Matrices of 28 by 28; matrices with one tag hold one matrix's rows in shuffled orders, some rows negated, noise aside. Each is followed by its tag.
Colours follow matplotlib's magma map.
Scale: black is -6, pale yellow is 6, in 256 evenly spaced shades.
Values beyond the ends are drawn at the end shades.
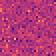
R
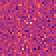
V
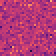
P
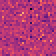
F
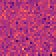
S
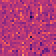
F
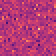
R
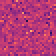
S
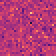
F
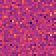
P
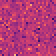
R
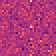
F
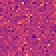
V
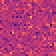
P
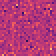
S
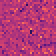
F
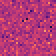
S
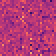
F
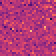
P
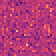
S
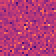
V
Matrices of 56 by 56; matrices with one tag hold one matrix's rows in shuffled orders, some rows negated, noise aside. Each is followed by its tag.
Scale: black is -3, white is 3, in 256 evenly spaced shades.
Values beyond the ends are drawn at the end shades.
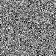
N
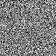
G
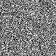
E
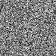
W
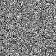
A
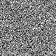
E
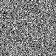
E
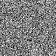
E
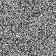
E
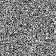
W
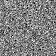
W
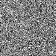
N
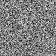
W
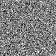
G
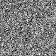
W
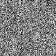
A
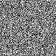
E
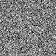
E
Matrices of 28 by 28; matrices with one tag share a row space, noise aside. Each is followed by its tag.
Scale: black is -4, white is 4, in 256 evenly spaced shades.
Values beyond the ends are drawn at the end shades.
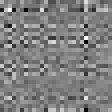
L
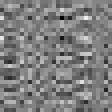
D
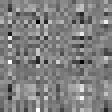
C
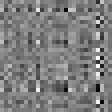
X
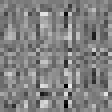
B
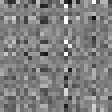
B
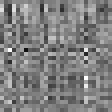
L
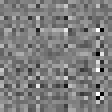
X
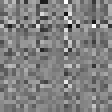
B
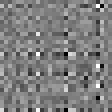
X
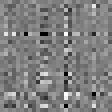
B
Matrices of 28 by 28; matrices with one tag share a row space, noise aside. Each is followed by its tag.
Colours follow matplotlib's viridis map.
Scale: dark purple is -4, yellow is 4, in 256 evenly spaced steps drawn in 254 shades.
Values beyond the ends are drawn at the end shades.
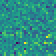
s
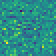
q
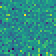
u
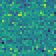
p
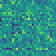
u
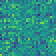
u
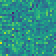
u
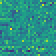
u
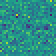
u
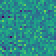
p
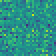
u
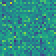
p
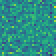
q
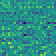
p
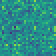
q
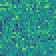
u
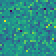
s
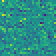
p
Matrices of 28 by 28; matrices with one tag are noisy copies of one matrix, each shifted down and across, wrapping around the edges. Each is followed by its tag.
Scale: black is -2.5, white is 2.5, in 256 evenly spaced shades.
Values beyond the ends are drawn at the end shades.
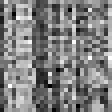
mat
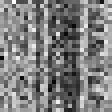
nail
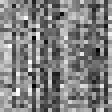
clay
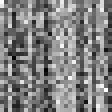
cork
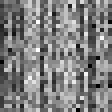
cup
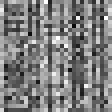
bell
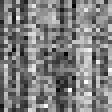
clay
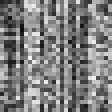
clay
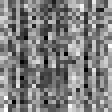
cup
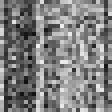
nail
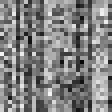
clay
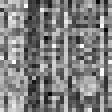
mat
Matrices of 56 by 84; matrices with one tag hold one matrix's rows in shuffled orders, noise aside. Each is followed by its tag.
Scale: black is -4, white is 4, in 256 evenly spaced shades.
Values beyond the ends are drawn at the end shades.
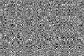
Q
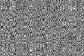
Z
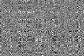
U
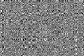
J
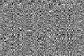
Q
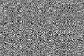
Q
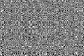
J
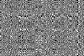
U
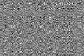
Q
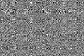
Z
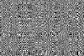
U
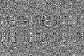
Z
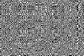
U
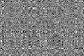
J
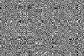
U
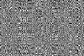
U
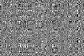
U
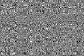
Z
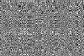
U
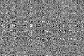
Z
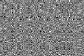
Q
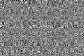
J
